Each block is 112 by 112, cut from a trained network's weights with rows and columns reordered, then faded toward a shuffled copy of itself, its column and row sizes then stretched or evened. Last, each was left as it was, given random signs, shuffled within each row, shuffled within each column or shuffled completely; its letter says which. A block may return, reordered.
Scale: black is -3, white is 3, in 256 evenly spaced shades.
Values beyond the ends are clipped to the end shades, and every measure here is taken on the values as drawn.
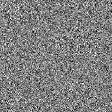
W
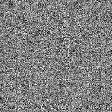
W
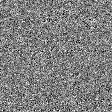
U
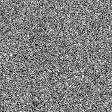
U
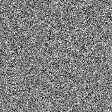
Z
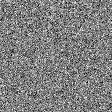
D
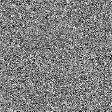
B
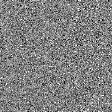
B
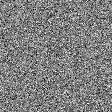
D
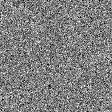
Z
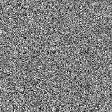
W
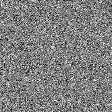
U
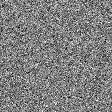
D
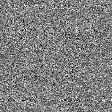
B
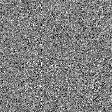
B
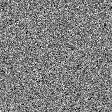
D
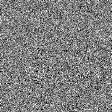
B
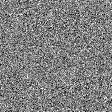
U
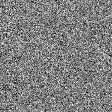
Z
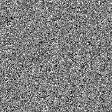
B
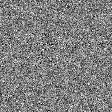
U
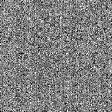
W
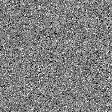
Z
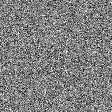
D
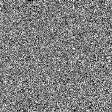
B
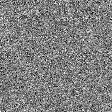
U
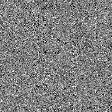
B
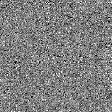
W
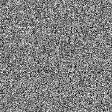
B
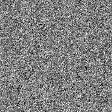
Z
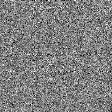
B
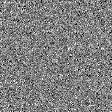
B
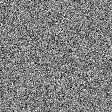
D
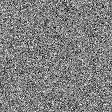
D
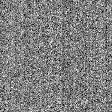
Z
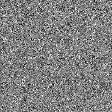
B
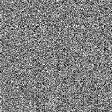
W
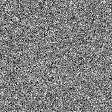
Z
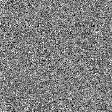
B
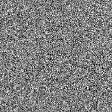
W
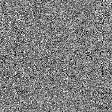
B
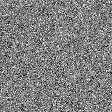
D
